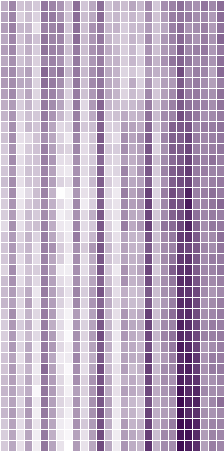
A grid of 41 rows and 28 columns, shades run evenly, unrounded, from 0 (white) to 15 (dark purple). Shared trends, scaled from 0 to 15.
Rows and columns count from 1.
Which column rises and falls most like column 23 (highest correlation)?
25
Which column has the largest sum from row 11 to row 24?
24
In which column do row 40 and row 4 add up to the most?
23
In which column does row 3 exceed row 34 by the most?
8
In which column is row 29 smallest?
9
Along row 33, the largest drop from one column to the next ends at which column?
20
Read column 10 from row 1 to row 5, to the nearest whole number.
9 9 9 9 8
